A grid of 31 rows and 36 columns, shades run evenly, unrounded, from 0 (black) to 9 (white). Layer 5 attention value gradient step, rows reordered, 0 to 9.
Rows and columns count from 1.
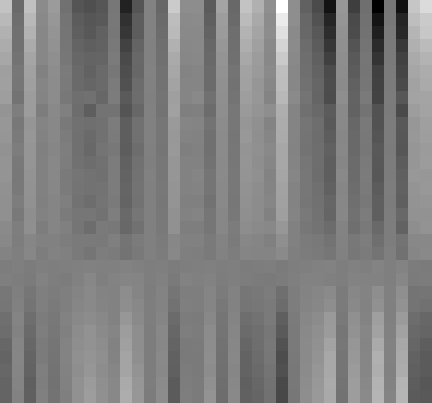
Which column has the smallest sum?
32
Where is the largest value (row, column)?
1, 24
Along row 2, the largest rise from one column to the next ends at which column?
35
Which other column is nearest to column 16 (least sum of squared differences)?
4
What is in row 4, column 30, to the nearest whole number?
3
